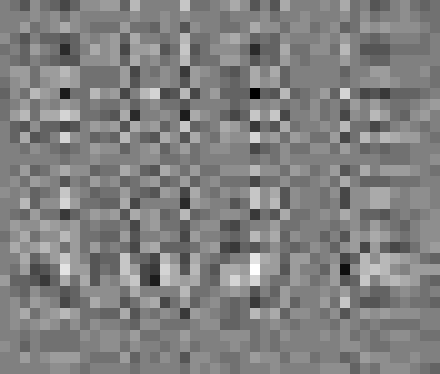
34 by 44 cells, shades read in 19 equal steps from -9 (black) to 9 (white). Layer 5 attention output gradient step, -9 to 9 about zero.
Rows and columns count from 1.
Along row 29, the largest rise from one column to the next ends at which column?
20
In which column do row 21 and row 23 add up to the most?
5
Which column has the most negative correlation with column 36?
41
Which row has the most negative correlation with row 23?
26
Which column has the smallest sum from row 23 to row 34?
16
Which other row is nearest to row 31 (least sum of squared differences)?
32
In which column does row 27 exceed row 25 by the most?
35
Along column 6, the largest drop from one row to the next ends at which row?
12
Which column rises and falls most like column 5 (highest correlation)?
2
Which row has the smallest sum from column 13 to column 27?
23
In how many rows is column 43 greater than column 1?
10
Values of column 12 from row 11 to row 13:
-3 2 -2
